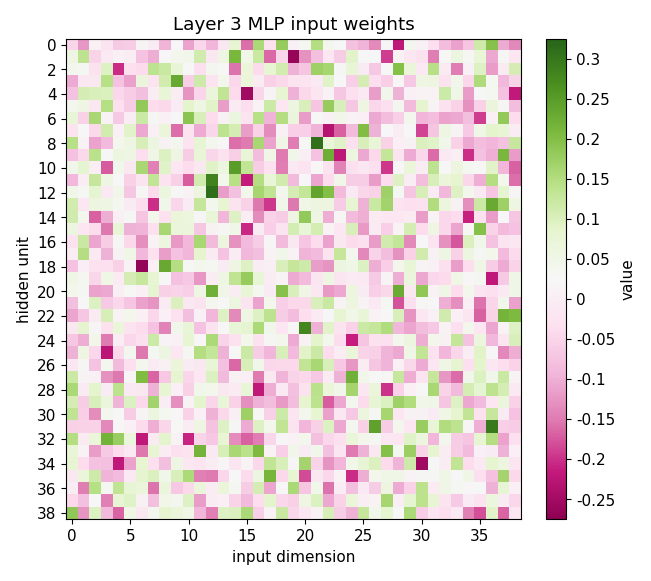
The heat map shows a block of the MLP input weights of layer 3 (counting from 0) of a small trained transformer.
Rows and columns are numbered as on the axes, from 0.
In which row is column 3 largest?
32
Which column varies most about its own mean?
15
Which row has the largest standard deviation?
11
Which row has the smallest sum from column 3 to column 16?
17
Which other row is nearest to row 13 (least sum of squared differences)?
28
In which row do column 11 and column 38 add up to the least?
4
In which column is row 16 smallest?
33
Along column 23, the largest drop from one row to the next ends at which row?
9
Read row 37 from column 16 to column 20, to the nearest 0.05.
-0.05 0.1 -0.05 -0.05 0.05
